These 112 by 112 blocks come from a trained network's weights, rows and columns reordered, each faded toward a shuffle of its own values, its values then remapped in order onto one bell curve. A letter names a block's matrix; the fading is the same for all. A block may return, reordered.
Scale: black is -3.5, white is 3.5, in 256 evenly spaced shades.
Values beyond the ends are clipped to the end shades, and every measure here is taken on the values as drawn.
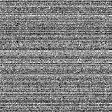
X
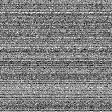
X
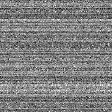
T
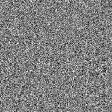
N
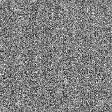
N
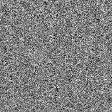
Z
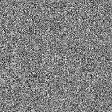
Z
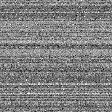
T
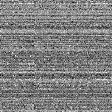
T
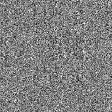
N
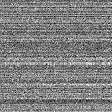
X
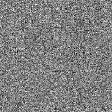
Z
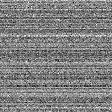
X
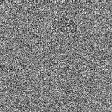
N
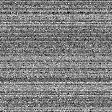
T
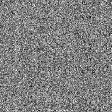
Z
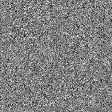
Z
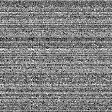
T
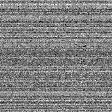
X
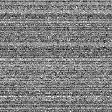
T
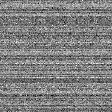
T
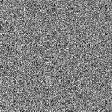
N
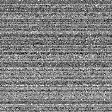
T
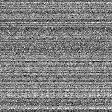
X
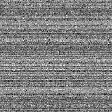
X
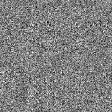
Z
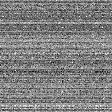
T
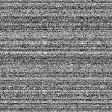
X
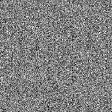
N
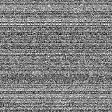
X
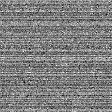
T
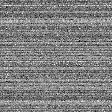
T
